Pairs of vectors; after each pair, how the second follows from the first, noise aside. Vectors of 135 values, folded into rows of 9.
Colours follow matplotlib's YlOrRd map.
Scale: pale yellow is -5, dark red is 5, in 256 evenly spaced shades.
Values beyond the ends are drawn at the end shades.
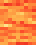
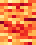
reversed, negated, scaled up.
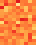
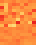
reversed, negated, partly zeroed.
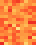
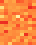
reversed, partly zeroed.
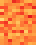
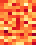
reversed, negated, scaled up.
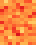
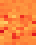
reversed, partly zeroed.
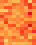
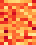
reversed, scaled up.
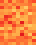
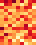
wrapped around, negated, scaled up.
